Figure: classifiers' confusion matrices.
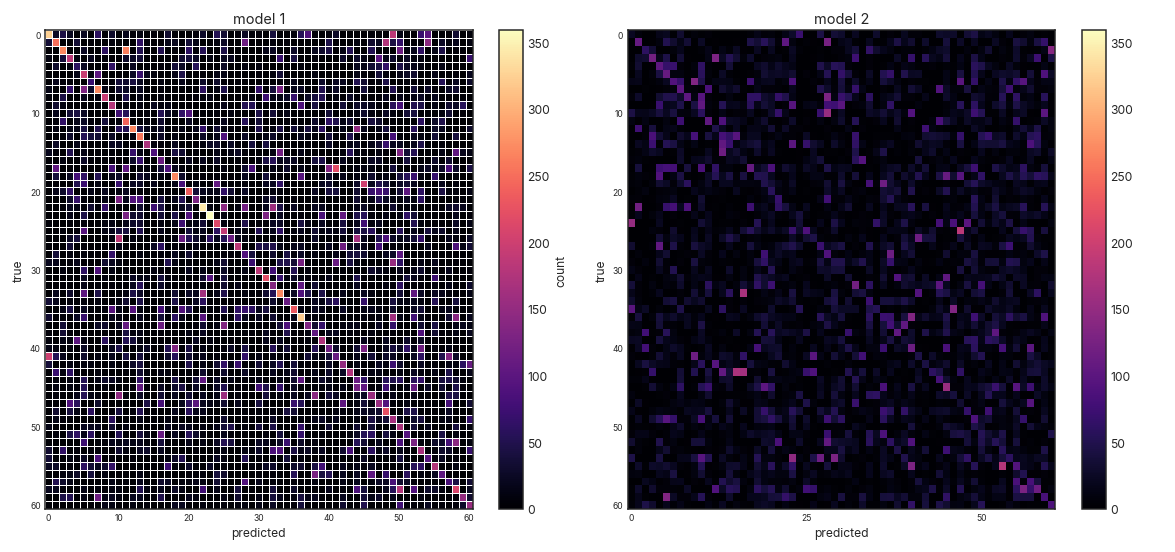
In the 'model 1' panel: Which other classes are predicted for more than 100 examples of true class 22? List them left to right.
25, 28, 32
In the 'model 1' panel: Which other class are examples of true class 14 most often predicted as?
48
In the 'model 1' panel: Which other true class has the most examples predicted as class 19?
26
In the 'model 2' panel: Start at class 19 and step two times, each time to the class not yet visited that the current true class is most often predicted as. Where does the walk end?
40
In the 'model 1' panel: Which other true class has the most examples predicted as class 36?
29
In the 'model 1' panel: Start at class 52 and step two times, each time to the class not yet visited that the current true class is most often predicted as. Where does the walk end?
50
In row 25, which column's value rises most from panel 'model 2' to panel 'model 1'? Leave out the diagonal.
5
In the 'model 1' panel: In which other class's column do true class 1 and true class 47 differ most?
54
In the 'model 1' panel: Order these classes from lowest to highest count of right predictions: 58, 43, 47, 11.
47, 43, 58, 11
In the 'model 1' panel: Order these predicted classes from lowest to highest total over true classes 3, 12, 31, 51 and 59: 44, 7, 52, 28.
28, 52, 7, 44
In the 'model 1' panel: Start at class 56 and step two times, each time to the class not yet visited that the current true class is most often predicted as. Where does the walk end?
53
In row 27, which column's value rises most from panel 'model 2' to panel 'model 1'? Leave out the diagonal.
42
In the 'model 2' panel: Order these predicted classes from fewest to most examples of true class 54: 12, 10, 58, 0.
12, 58, 0, 10
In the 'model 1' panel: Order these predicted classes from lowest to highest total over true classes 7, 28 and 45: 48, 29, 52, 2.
2, 29, 48, 52
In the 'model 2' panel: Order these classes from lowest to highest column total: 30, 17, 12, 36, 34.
12, 17, 34, 30, 36
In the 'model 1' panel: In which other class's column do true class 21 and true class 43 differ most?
10
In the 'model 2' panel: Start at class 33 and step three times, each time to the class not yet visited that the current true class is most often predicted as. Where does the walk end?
44
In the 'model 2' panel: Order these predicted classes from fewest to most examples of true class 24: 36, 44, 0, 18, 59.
59, 36, 18, 44, 0
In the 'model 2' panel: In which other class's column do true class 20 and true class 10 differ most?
28
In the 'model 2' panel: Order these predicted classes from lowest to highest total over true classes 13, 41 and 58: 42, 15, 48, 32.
48, 42, 32, 15
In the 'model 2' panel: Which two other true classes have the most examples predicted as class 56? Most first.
58, 6
